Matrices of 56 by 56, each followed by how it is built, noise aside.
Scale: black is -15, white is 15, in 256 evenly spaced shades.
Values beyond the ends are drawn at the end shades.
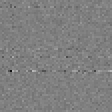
uneven rows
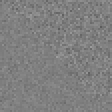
upper triangular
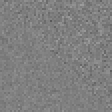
upper triangular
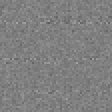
uneven rows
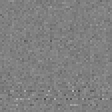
uneven rows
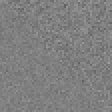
upper triangular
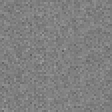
repeating rows
